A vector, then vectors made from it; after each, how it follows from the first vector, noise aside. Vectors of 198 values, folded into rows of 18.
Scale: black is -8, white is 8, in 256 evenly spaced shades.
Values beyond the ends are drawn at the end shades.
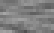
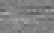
partly zeroed.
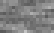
negated.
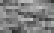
wrapped around, scaled up.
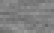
negated, shrunk.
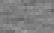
negated, shrunk.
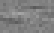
wrapped around, partly zeroed.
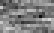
wrapped around, scaled up.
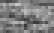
wrapped around, scaled up.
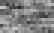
wrapped around, scaled up.
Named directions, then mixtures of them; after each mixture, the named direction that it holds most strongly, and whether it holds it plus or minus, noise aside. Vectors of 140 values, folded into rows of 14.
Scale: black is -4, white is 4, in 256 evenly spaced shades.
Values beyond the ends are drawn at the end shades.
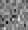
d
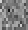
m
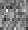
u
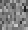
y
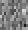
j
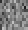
y, plus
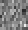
j, minus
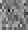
m, plus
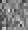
m, minus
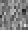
j, minus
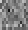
m, plus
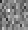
m, minus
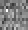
u, plus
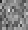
m, minus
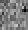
y, plus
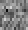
u, minus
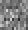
u, plus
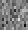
d, plus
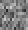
u, minus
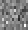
d, minus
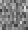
y, minus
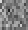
m, plus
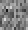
u, minus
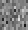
d, plus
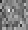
m, minus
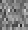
m, minus
